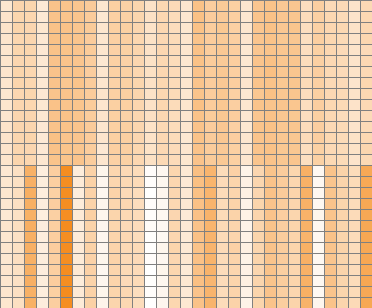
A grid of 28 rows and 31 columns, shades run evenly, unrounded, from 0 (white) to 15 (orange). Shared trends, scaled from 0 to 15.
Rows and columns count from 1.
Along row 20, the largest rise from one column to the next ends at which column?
6
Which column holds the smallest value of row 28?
13
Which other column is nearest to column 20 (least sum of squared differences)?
10
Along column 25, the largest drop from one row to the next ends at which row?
16
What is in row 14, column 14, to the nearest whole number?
5
